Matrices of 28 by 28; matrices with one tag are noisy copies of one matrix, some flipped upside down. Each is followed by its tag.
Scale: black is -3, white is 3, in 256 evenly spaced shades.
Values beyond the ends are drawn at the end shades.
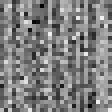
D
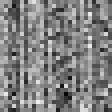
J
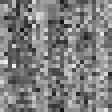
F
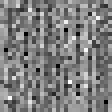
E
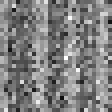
F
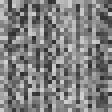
E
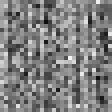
E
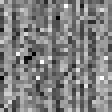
D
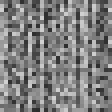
E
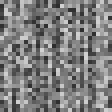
D
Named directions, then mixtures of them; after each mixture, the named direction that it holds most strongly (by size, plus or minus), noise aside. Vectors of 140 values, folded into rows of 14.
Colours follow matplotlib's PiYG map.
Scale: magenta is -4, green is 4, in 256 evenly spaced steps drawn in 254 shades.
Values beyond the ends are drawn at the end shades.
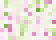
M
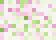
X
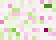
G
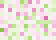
X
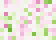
M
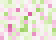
M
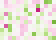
M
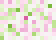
X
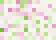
X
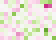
G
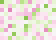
X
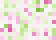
M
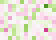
G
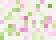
X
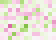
X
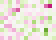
G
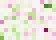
G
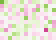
X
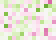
M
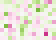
M
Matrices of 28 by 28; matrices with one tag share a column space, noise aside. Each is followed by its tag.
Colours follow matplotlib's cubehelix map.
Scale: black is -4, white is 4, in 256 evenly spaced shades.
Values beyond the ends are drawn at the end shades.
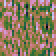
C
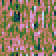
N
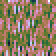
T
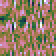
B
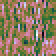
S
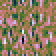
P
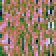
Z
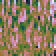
B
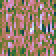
C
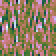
B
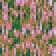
C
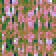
Z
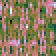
S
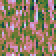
N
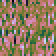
P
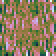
T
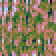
Z
